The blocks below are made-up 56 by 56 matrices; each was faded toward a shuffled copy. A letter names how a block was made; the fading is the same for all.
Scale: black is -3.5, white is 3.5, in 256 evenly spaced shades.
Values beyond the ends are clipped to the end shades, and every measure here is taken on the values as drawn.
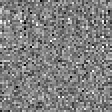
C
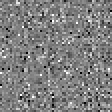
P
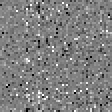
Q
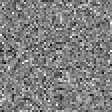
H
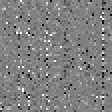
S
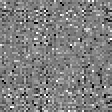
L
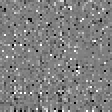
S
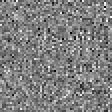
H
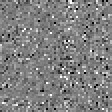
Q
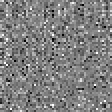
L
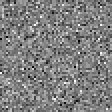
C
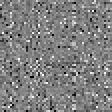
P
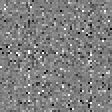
Q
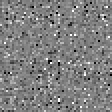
Q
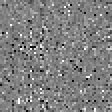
Q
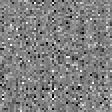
P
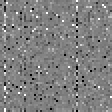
S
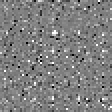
S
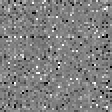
S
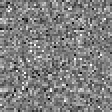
C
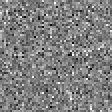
H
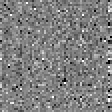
P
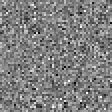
H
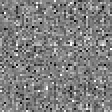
P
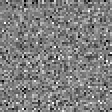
C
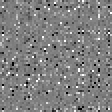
S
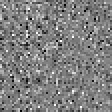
P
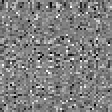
L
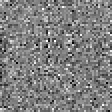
C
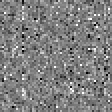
P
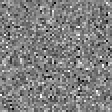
H
